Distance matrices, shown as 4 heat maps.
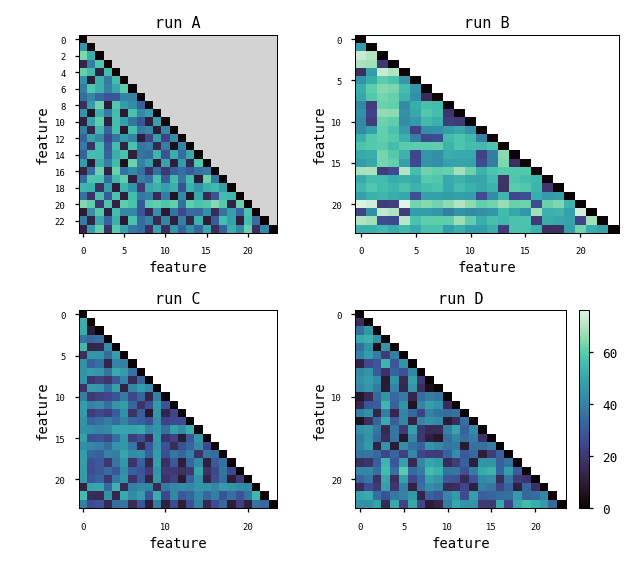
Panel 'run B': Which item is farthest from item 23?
20
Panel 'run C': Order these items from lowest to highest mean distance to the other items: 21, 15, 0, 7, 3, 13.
15, 3, 13, 7, 21, 0
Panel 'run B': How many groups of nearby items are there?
6
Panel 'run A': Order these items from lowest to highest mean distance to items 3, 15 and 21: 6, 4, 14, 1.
1, 14, 6, 4
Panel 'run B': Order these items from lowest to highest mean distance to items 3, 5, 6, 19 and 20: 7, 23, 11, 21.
11, 7, 23, 21
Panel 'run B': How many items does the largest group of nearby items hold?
5
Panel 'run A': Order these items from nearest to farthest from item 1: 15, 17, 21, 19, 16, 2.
15, 19, 16, 21, 2, 17
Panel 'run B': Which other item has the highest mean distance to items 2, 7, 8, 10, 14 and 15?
13
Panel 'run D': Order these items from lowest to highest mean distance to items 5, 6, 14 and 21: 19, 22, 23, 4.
4, 23, 22, 19
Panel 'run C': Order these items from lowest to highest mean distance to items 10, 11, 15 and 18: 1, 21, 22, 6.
6, 1, 22, 21
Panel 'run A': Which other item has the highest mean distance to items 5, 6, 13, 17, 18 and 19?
20
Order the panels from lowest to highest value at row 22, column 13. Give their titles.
run A, run C, run D, run B
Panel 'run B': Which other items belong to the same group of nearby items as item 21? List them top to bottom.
0, 4
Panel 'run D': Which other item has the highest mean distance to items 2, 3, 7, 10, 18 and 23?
19
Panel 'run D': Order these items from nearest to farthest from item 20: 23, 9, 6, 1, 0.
6, 0, 1, 9, 23
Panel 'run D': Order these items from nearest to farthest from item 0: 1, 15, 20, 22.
1, 20, 15, 22
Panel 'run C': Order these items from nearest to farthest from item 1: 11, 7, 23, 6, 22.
22, 23, 6, 11, 7
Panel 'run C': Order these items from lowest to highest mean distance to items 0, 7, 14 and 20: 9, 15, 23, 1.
23, 15, 9, 1
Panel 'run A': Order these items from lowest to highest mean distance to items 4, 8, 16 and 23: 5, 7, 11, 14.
7, 14, 11, 5
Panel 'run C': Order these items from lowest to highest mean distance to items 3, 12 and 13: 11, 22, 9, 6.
6, 11, 22, 9
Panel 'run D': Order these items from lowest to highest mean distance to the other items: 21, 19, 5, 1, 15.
21, 15, 5, 1, 19
